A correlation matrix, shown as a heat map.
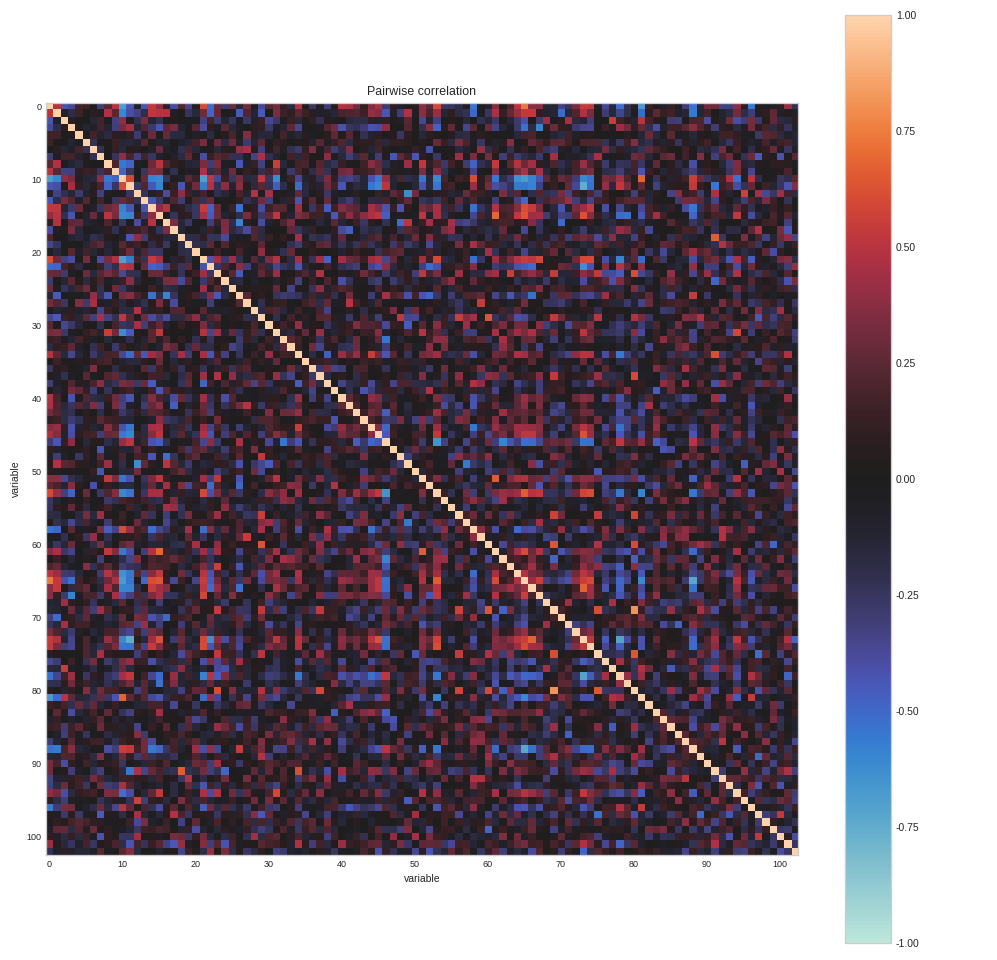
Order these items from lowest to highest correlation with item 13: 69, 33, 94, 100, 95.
95, 94, 100, 33, 69
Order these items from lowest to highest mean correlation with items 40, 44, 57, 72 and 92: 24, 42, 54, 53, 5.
24, 54, 5, 42, 53
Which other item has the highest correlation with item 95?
12
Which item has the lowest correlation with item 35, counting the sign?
97
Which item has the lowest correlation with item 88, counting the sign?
65
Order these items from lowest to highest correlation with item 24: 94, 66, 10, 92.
66, 94, 10, 92
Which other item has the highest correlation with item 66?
73
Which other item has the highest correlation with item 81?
10
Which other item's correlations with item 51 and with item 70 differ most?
61
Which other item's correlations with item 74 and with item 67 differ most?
52
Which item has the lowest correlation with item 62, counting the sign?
46
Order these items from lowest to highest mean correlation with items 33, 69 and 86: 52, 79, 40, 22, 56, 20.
40, 22, 79, 56, 20, 52
